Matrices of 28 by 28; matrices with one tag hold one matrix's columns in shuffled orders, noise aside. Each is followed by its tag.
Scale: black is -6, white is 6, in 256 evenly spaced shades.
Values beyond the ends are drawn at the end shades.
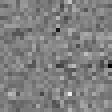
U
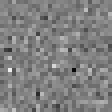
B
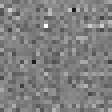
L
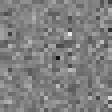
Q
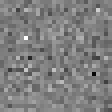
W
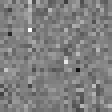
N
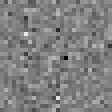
Q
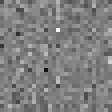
N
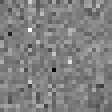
N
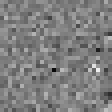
B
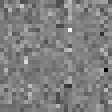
N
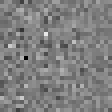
Q
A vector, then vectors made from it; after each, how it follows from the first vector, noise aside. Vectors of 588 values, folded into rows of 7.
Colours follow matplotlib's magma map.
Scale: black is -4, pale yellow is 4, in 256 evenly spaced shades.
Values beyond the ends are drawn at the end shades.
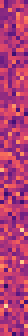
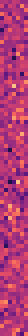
wrapped around, partly zeroed.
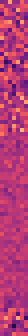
wrapped around, partly zeroed.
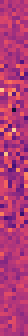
wrapped around, partly zeroed.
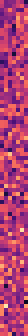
copied.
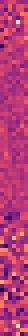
wrapped around, partly zeroed.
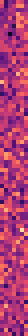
copied.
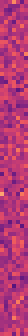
wrapped around, shrunk.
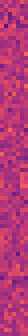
wrapped around, shrunk.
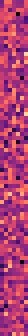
negated.
